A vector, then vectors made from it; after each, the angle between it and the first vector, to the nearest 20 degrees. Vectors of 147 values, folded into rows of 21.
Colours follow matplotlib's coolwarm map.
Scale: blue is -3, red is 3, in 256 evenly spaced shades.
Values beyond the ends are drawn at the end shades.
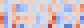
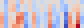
60 degrees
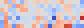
140 degrees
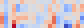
20 degrees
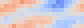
80 degrees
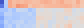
100 degrees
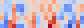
40 degrees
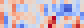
40 degrees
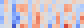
140 degrees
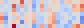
40 degrees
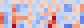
20 degrees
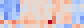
60 degrees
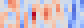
80 degrees
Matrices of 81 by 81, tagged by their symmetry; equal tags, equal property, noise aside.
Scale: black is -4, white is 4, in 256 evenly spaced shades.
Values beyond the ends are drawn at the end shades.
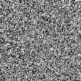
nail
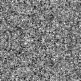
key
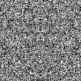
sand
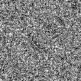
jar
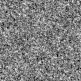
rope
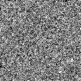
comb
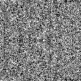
key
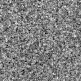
nail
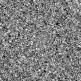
jar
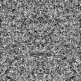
sand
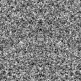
sand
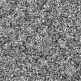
comb
